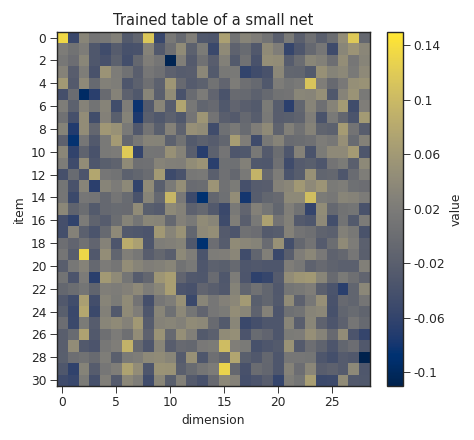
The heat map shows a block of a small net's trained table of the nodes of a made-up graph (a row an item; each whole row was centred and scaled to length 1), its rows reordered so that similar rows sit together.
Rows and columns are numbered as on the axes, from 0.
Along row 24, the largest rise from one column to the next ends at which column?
2
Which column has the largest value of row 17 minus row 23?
1
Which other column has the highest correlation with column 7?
16
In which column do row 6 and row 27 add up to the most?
6
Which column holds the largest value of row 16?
19
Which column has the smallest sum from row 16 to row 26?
3
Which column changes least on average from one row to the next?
20
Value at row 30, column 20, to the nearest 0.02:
-0.06
